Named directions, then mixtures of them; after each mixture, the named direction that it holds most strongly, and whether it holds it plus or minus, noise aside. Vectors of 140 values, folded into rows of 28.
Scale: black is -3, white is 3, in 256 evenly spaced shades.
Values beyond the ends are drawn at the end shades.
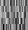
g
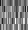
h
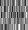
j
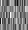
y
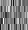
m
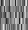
g, minus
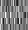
m, minus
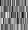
j, plus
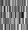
g, minus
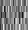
g, minus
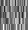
g, minus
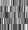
m, plus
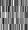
m, minus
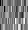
h, plus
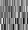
h, minus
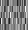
y, plus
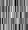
j, minus
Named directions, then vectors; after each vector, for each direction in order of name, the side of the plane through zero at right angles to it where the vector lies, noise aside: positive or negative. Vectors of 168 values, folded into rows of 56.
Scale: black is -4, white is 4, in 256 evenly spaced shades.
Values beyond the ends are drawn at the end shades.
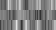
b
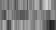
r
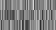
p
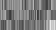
positive, positive, negative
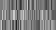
negative, negative, negative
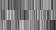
negative, negative, positive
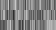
positive, positive, negative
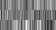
positive, negative, positive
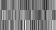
positive, negative, negative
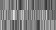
negative, negative, negative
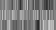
negative, negative, negative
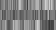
positive, positive, positive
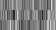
positive, positive, negative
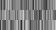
positive, negative, negative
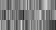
negative, positive, positive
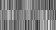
negative, negative, negative
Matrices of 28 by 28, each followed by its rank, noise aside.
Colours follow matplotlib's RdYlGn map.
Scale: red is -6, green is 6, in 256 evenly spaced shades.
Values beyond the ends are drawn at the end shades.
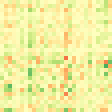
four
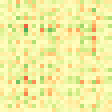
three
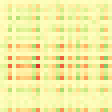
one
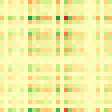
one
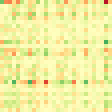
two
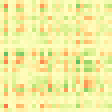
two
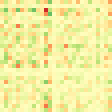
three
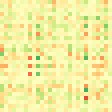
four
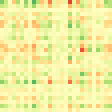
two
